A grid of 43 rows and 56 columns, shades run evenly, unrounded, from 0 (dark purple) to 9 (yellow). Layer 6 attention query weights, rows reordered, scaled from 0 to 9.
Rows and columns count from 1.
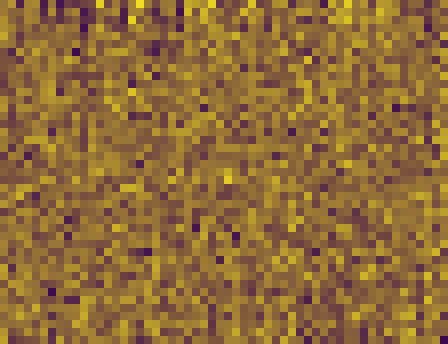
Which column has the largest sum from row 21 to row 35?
54
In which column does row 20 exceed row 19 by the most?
2
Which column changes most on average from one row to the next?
56
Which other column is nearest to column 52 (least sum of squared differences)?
51
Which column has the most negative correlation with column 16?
48
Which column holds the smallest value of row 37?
7
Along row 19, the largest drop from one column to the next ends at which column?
40
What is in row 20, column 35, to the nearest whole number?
1
